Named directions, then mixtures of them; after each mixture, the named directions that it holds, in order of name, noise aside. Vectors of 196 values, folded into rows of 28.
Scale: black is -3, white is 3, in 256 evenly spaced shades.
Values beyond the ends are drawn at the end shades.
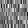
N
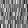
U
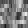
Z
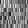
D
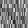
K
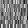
N, U.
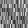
K.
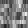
Z.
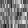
N, Z.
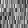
D.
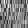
D, N, U.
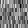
D, N, Z.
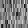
K, U, Z.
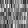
D, N, Z.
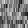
K, N, Z.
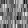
K, U, Z.
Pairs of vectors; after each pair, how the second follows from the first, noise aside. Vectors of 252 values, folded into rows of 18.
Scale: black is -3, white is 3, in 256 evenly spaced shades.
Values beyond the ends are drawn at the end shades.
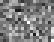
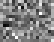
wrapped around.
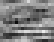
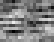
wrapped around.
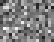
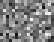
reversed.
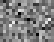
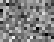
wrapped around.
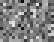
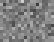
negated, shrunk.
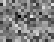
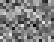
reversed.
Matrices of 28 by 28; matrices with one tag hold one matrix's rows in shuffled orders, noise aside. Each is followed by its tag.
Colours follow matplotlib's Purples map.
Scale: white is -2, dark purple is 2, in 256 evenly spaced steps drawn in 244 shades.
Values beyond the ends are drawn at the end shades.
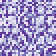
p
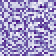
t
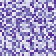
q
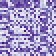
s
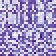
p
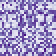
p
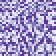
p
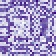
s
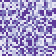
p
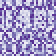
q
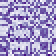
s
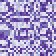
s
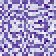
t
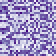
s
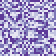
t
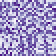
p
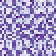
q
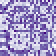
s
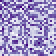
t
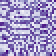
s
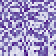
t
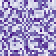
t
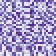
q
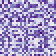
t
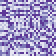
s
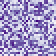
t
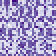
p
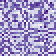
t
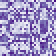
s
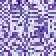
t
